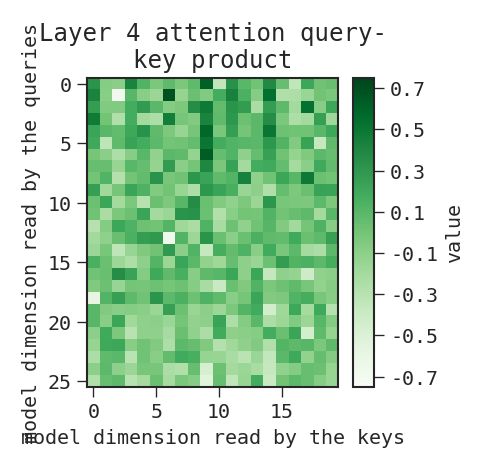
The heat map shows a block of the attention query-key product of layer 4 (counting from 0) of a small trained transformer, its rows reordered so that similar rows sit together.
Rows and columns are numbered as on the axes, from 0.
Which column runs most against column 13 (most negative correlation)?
8
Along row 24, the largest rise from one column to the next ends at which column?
10
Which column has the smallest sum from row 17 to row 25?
14
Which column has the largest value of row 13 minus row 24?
9
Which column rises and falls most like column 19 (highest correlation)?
4
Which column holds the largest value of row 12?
2
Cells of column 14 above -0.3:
21
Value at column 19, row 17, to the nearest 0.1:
-0.1
